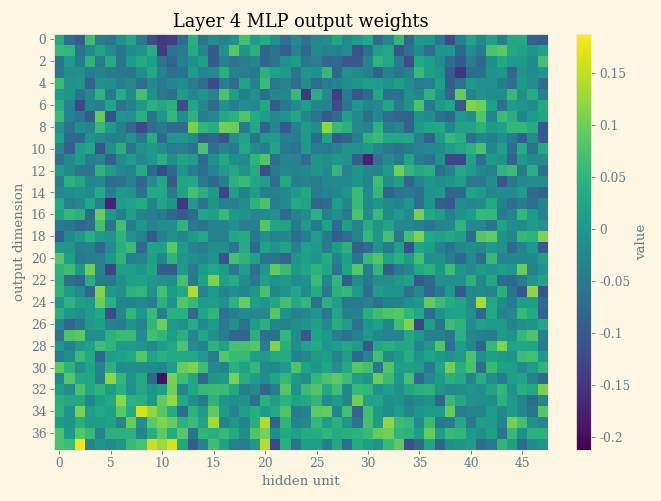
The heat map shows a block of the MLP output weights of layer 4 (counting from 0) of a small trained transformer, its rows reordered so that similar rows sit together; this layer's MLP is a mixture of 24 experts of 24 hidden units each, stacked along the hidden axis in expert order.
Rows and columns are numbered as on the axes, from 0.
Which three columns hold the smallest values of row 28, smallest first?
30, 41, 38
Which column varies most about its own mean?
10
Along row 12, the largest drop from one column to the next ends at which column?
20
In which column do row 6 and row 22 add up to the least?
2
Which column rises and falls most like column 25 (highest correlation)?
15
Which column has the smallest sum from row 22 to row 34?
35
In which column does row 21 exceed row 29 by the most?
29
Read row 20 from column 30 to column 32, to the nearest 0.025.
0.05 0.075 0.025
